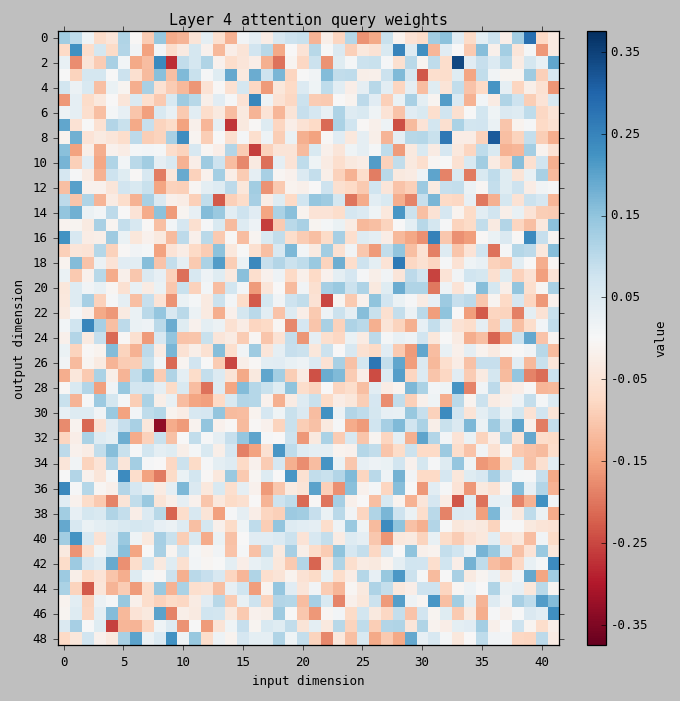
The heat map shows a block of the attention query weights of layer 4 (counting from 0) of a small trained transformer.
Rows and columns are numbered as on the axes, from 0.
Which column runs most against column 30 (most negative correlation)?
0
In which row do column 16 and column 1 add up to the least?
9
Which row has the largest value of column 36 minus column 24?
8
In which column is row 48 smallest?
22
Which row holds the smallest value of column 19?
23
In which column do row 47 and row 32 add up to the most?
30
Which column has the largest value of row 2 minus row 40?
33
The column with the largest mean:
28
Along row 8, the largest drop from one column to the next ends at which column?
37
